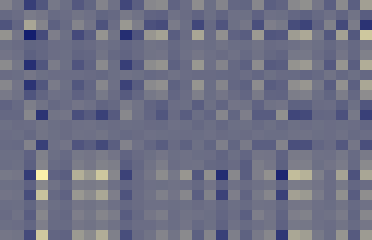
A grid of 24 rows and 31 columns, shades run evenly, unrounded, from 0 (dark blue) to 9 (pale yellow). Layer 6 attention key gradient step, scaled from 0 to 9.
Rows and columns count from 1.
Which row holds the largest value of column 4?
18
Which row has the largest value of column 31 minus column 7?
4
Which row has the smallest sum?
12
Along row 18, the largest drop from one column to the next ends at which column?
5
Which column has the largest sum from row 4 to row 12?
31
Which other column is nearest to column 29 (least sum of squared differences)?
26
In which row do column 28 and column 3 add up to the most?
3
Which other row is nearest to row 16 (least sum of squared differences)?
23
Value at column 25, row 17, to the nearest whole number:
4
